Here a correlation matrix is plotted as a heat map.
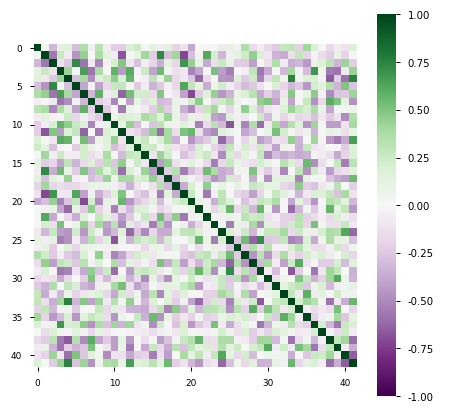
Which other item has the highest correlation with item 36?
3
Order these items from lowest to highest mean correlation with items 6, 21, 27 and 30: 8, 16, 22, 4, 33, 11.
11, 4, 33, 16, 22, 8
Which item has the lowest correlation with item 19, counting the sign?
1
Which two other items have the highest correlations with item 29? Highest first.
25, 21
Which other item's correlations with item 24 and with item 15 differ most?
40
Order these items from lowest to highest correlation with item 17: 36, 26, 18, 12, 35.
18, 26, 36, 35, 12
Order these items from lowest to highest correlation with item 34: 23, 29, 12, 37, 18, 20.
12, 29, 37, 20, 23, 18
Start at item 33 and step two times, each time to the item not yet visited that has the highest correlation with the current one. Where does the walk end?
41
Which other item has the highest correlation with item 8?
6
